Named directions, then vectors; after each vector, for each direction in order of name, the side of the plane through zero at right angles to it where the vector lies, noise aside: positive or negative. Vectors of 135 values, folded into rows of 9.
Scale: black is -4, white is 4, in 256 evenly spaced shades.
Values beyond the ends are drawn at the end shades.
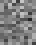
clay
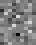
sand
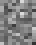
positive, negative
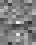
negative, negative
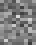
negative, positive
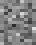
positive, negative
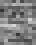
negative, positive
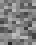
negative, negative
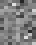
negative, negative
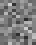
positive, positive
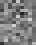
negative, positive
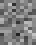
positive, positive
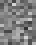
negative, negative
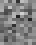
positive, negative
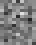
positive, negative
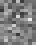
negative, positive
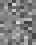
negative, negative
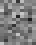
positive, negative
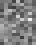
negative, positive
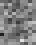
positive, positive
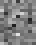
positive, negative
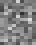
negative, positive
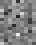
positive, negative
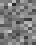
positive, positive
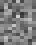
negative, positive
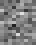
positive, negative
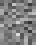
negative, negative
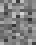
positive, negative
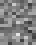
negative, negative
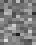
negative, positive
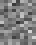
positive, positive
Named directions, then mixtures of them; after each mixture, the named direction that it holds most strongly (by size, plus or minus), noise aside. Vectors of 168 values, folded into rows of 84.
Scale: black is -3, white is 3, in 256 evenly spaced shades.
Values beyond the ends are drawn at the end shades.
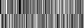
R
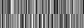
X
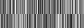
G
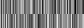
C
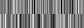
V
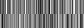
G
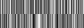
C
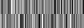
X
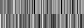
V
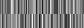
X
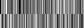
R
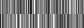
V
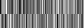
R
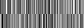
G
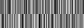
X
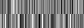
V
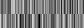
V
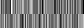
C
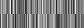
G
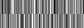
X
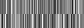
G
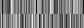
X
